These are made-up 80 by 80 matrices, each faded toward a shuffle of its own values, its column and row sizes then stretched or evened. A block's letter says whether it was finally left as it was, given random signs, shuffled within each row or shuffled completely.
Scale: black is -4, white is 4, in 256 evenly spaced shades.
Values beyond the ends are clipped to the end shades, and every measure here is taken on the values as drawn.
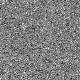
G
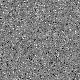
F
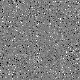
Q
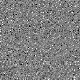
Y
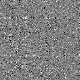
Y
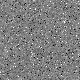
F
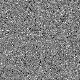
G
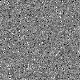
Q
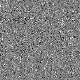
Q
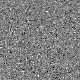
G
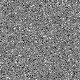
G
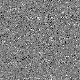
Q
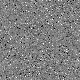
F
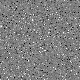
F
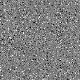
Y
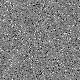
F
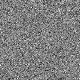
G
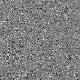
Y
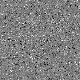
G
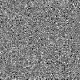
Y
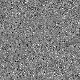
G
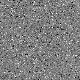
G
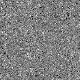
Q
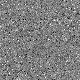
G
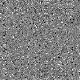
Y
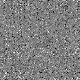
Y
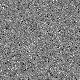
F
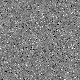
F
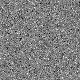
F
